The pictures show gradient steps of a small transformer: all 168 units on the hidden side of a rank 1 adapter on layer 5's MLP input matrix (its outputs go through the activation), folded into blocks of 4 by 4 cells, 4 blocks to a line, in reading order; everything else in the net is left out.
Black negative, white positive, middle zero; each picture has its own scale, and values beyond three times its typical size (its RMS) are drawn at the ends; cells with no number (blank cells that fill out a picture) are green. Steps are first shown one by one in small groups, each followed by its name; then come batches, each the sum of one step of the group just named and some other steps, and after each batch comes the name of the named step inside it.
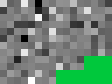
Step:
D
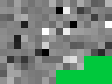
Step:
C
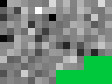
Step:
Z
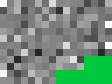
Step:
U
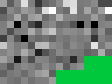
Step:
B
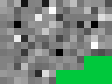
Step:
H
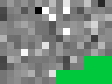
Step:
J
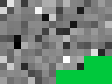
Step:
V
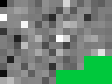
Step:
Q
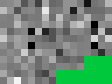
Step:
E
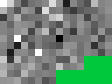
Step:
E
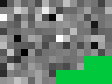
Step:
Q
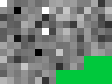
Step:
B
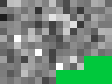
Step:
J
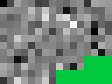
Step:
E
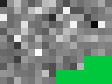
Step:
Q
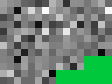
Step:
B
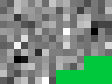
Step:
U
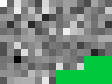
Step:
D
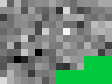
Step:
C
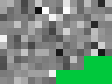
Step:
J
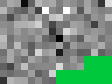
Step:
J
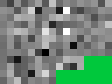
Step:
C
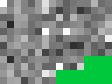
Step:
C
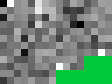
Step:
V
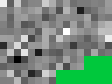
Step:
C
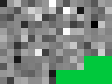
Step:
C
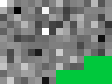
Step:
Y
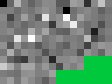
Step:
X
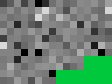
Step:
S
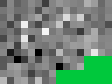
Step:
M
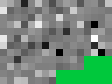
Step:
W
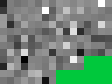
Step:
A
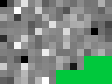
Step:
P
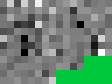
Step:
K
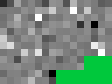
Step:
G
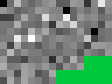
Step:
X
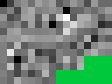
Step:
X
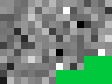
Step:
K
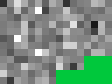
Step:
P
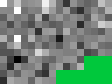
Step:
K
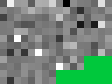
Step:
K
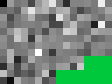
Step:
A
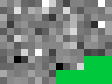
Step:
A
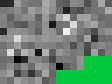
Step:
X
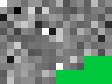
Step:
Y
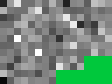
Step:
X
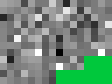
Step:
G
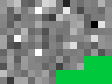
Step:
W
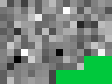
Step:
G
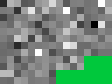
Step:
A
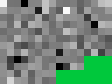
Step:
W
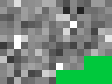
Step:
X
